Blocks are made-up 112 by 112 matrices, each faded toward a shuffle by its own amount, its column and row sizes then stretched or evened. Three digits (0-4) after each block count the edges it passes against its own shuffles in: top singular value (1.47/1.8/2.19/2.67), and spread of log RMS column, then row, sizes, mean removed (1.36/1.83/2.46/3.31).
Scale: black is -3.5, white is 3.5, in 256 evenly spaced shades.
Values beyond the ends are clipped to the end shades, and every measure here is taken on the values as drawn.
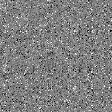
2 2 1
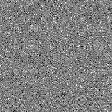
3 0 0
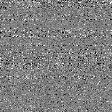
1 1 4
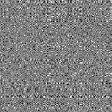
4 2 3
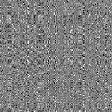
4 3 0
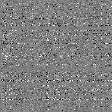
0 2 4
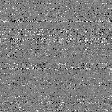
2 0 4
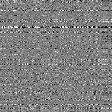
4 0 4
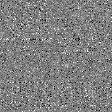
1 2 2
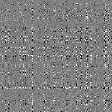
4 4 4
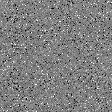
1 0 1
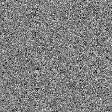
1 2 0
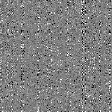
3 4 1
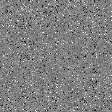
0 2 2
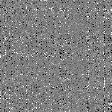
1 3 2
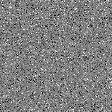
1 1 1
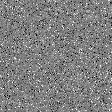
1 0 0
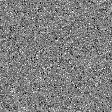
0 0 1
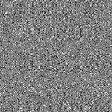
3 1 2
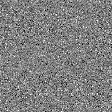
1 1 1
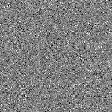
3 0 1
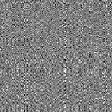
4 3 0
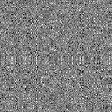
4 2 1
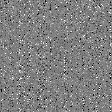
0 3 0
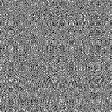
4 1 1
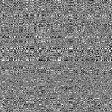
4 1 4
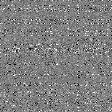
0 2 4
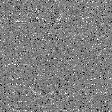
1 1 2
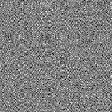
4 1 0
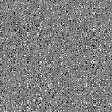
3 2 1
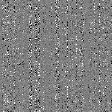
2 4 2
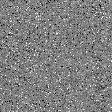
1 1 0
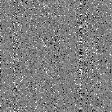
2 3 0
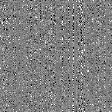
2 4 2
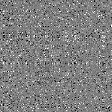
3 2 2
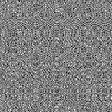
4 0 1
